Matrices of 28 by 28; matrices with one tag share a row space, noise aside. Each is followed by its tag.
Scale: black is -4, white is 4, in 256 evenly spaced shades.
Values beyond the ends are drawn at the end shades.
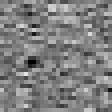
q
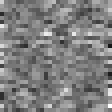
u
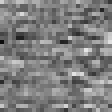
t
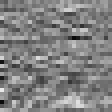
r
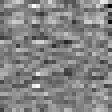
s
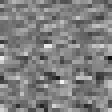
u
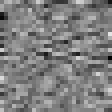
u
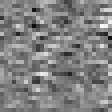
s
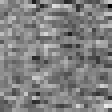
s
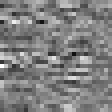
r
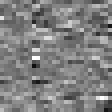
s
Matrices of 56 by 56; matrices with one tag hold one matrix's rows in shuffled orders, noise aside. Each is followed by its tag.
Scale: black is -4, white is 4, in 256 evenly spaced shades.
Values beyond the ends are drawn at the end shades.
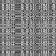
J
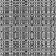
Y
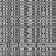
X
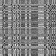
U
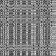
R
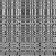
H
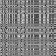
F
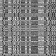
U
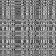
J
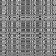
H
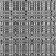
Y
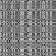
X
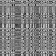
J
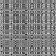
Y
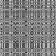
Y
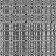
Y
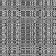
H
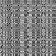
X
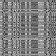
U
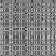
Y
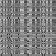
X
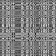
J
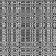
H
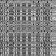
R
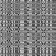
X
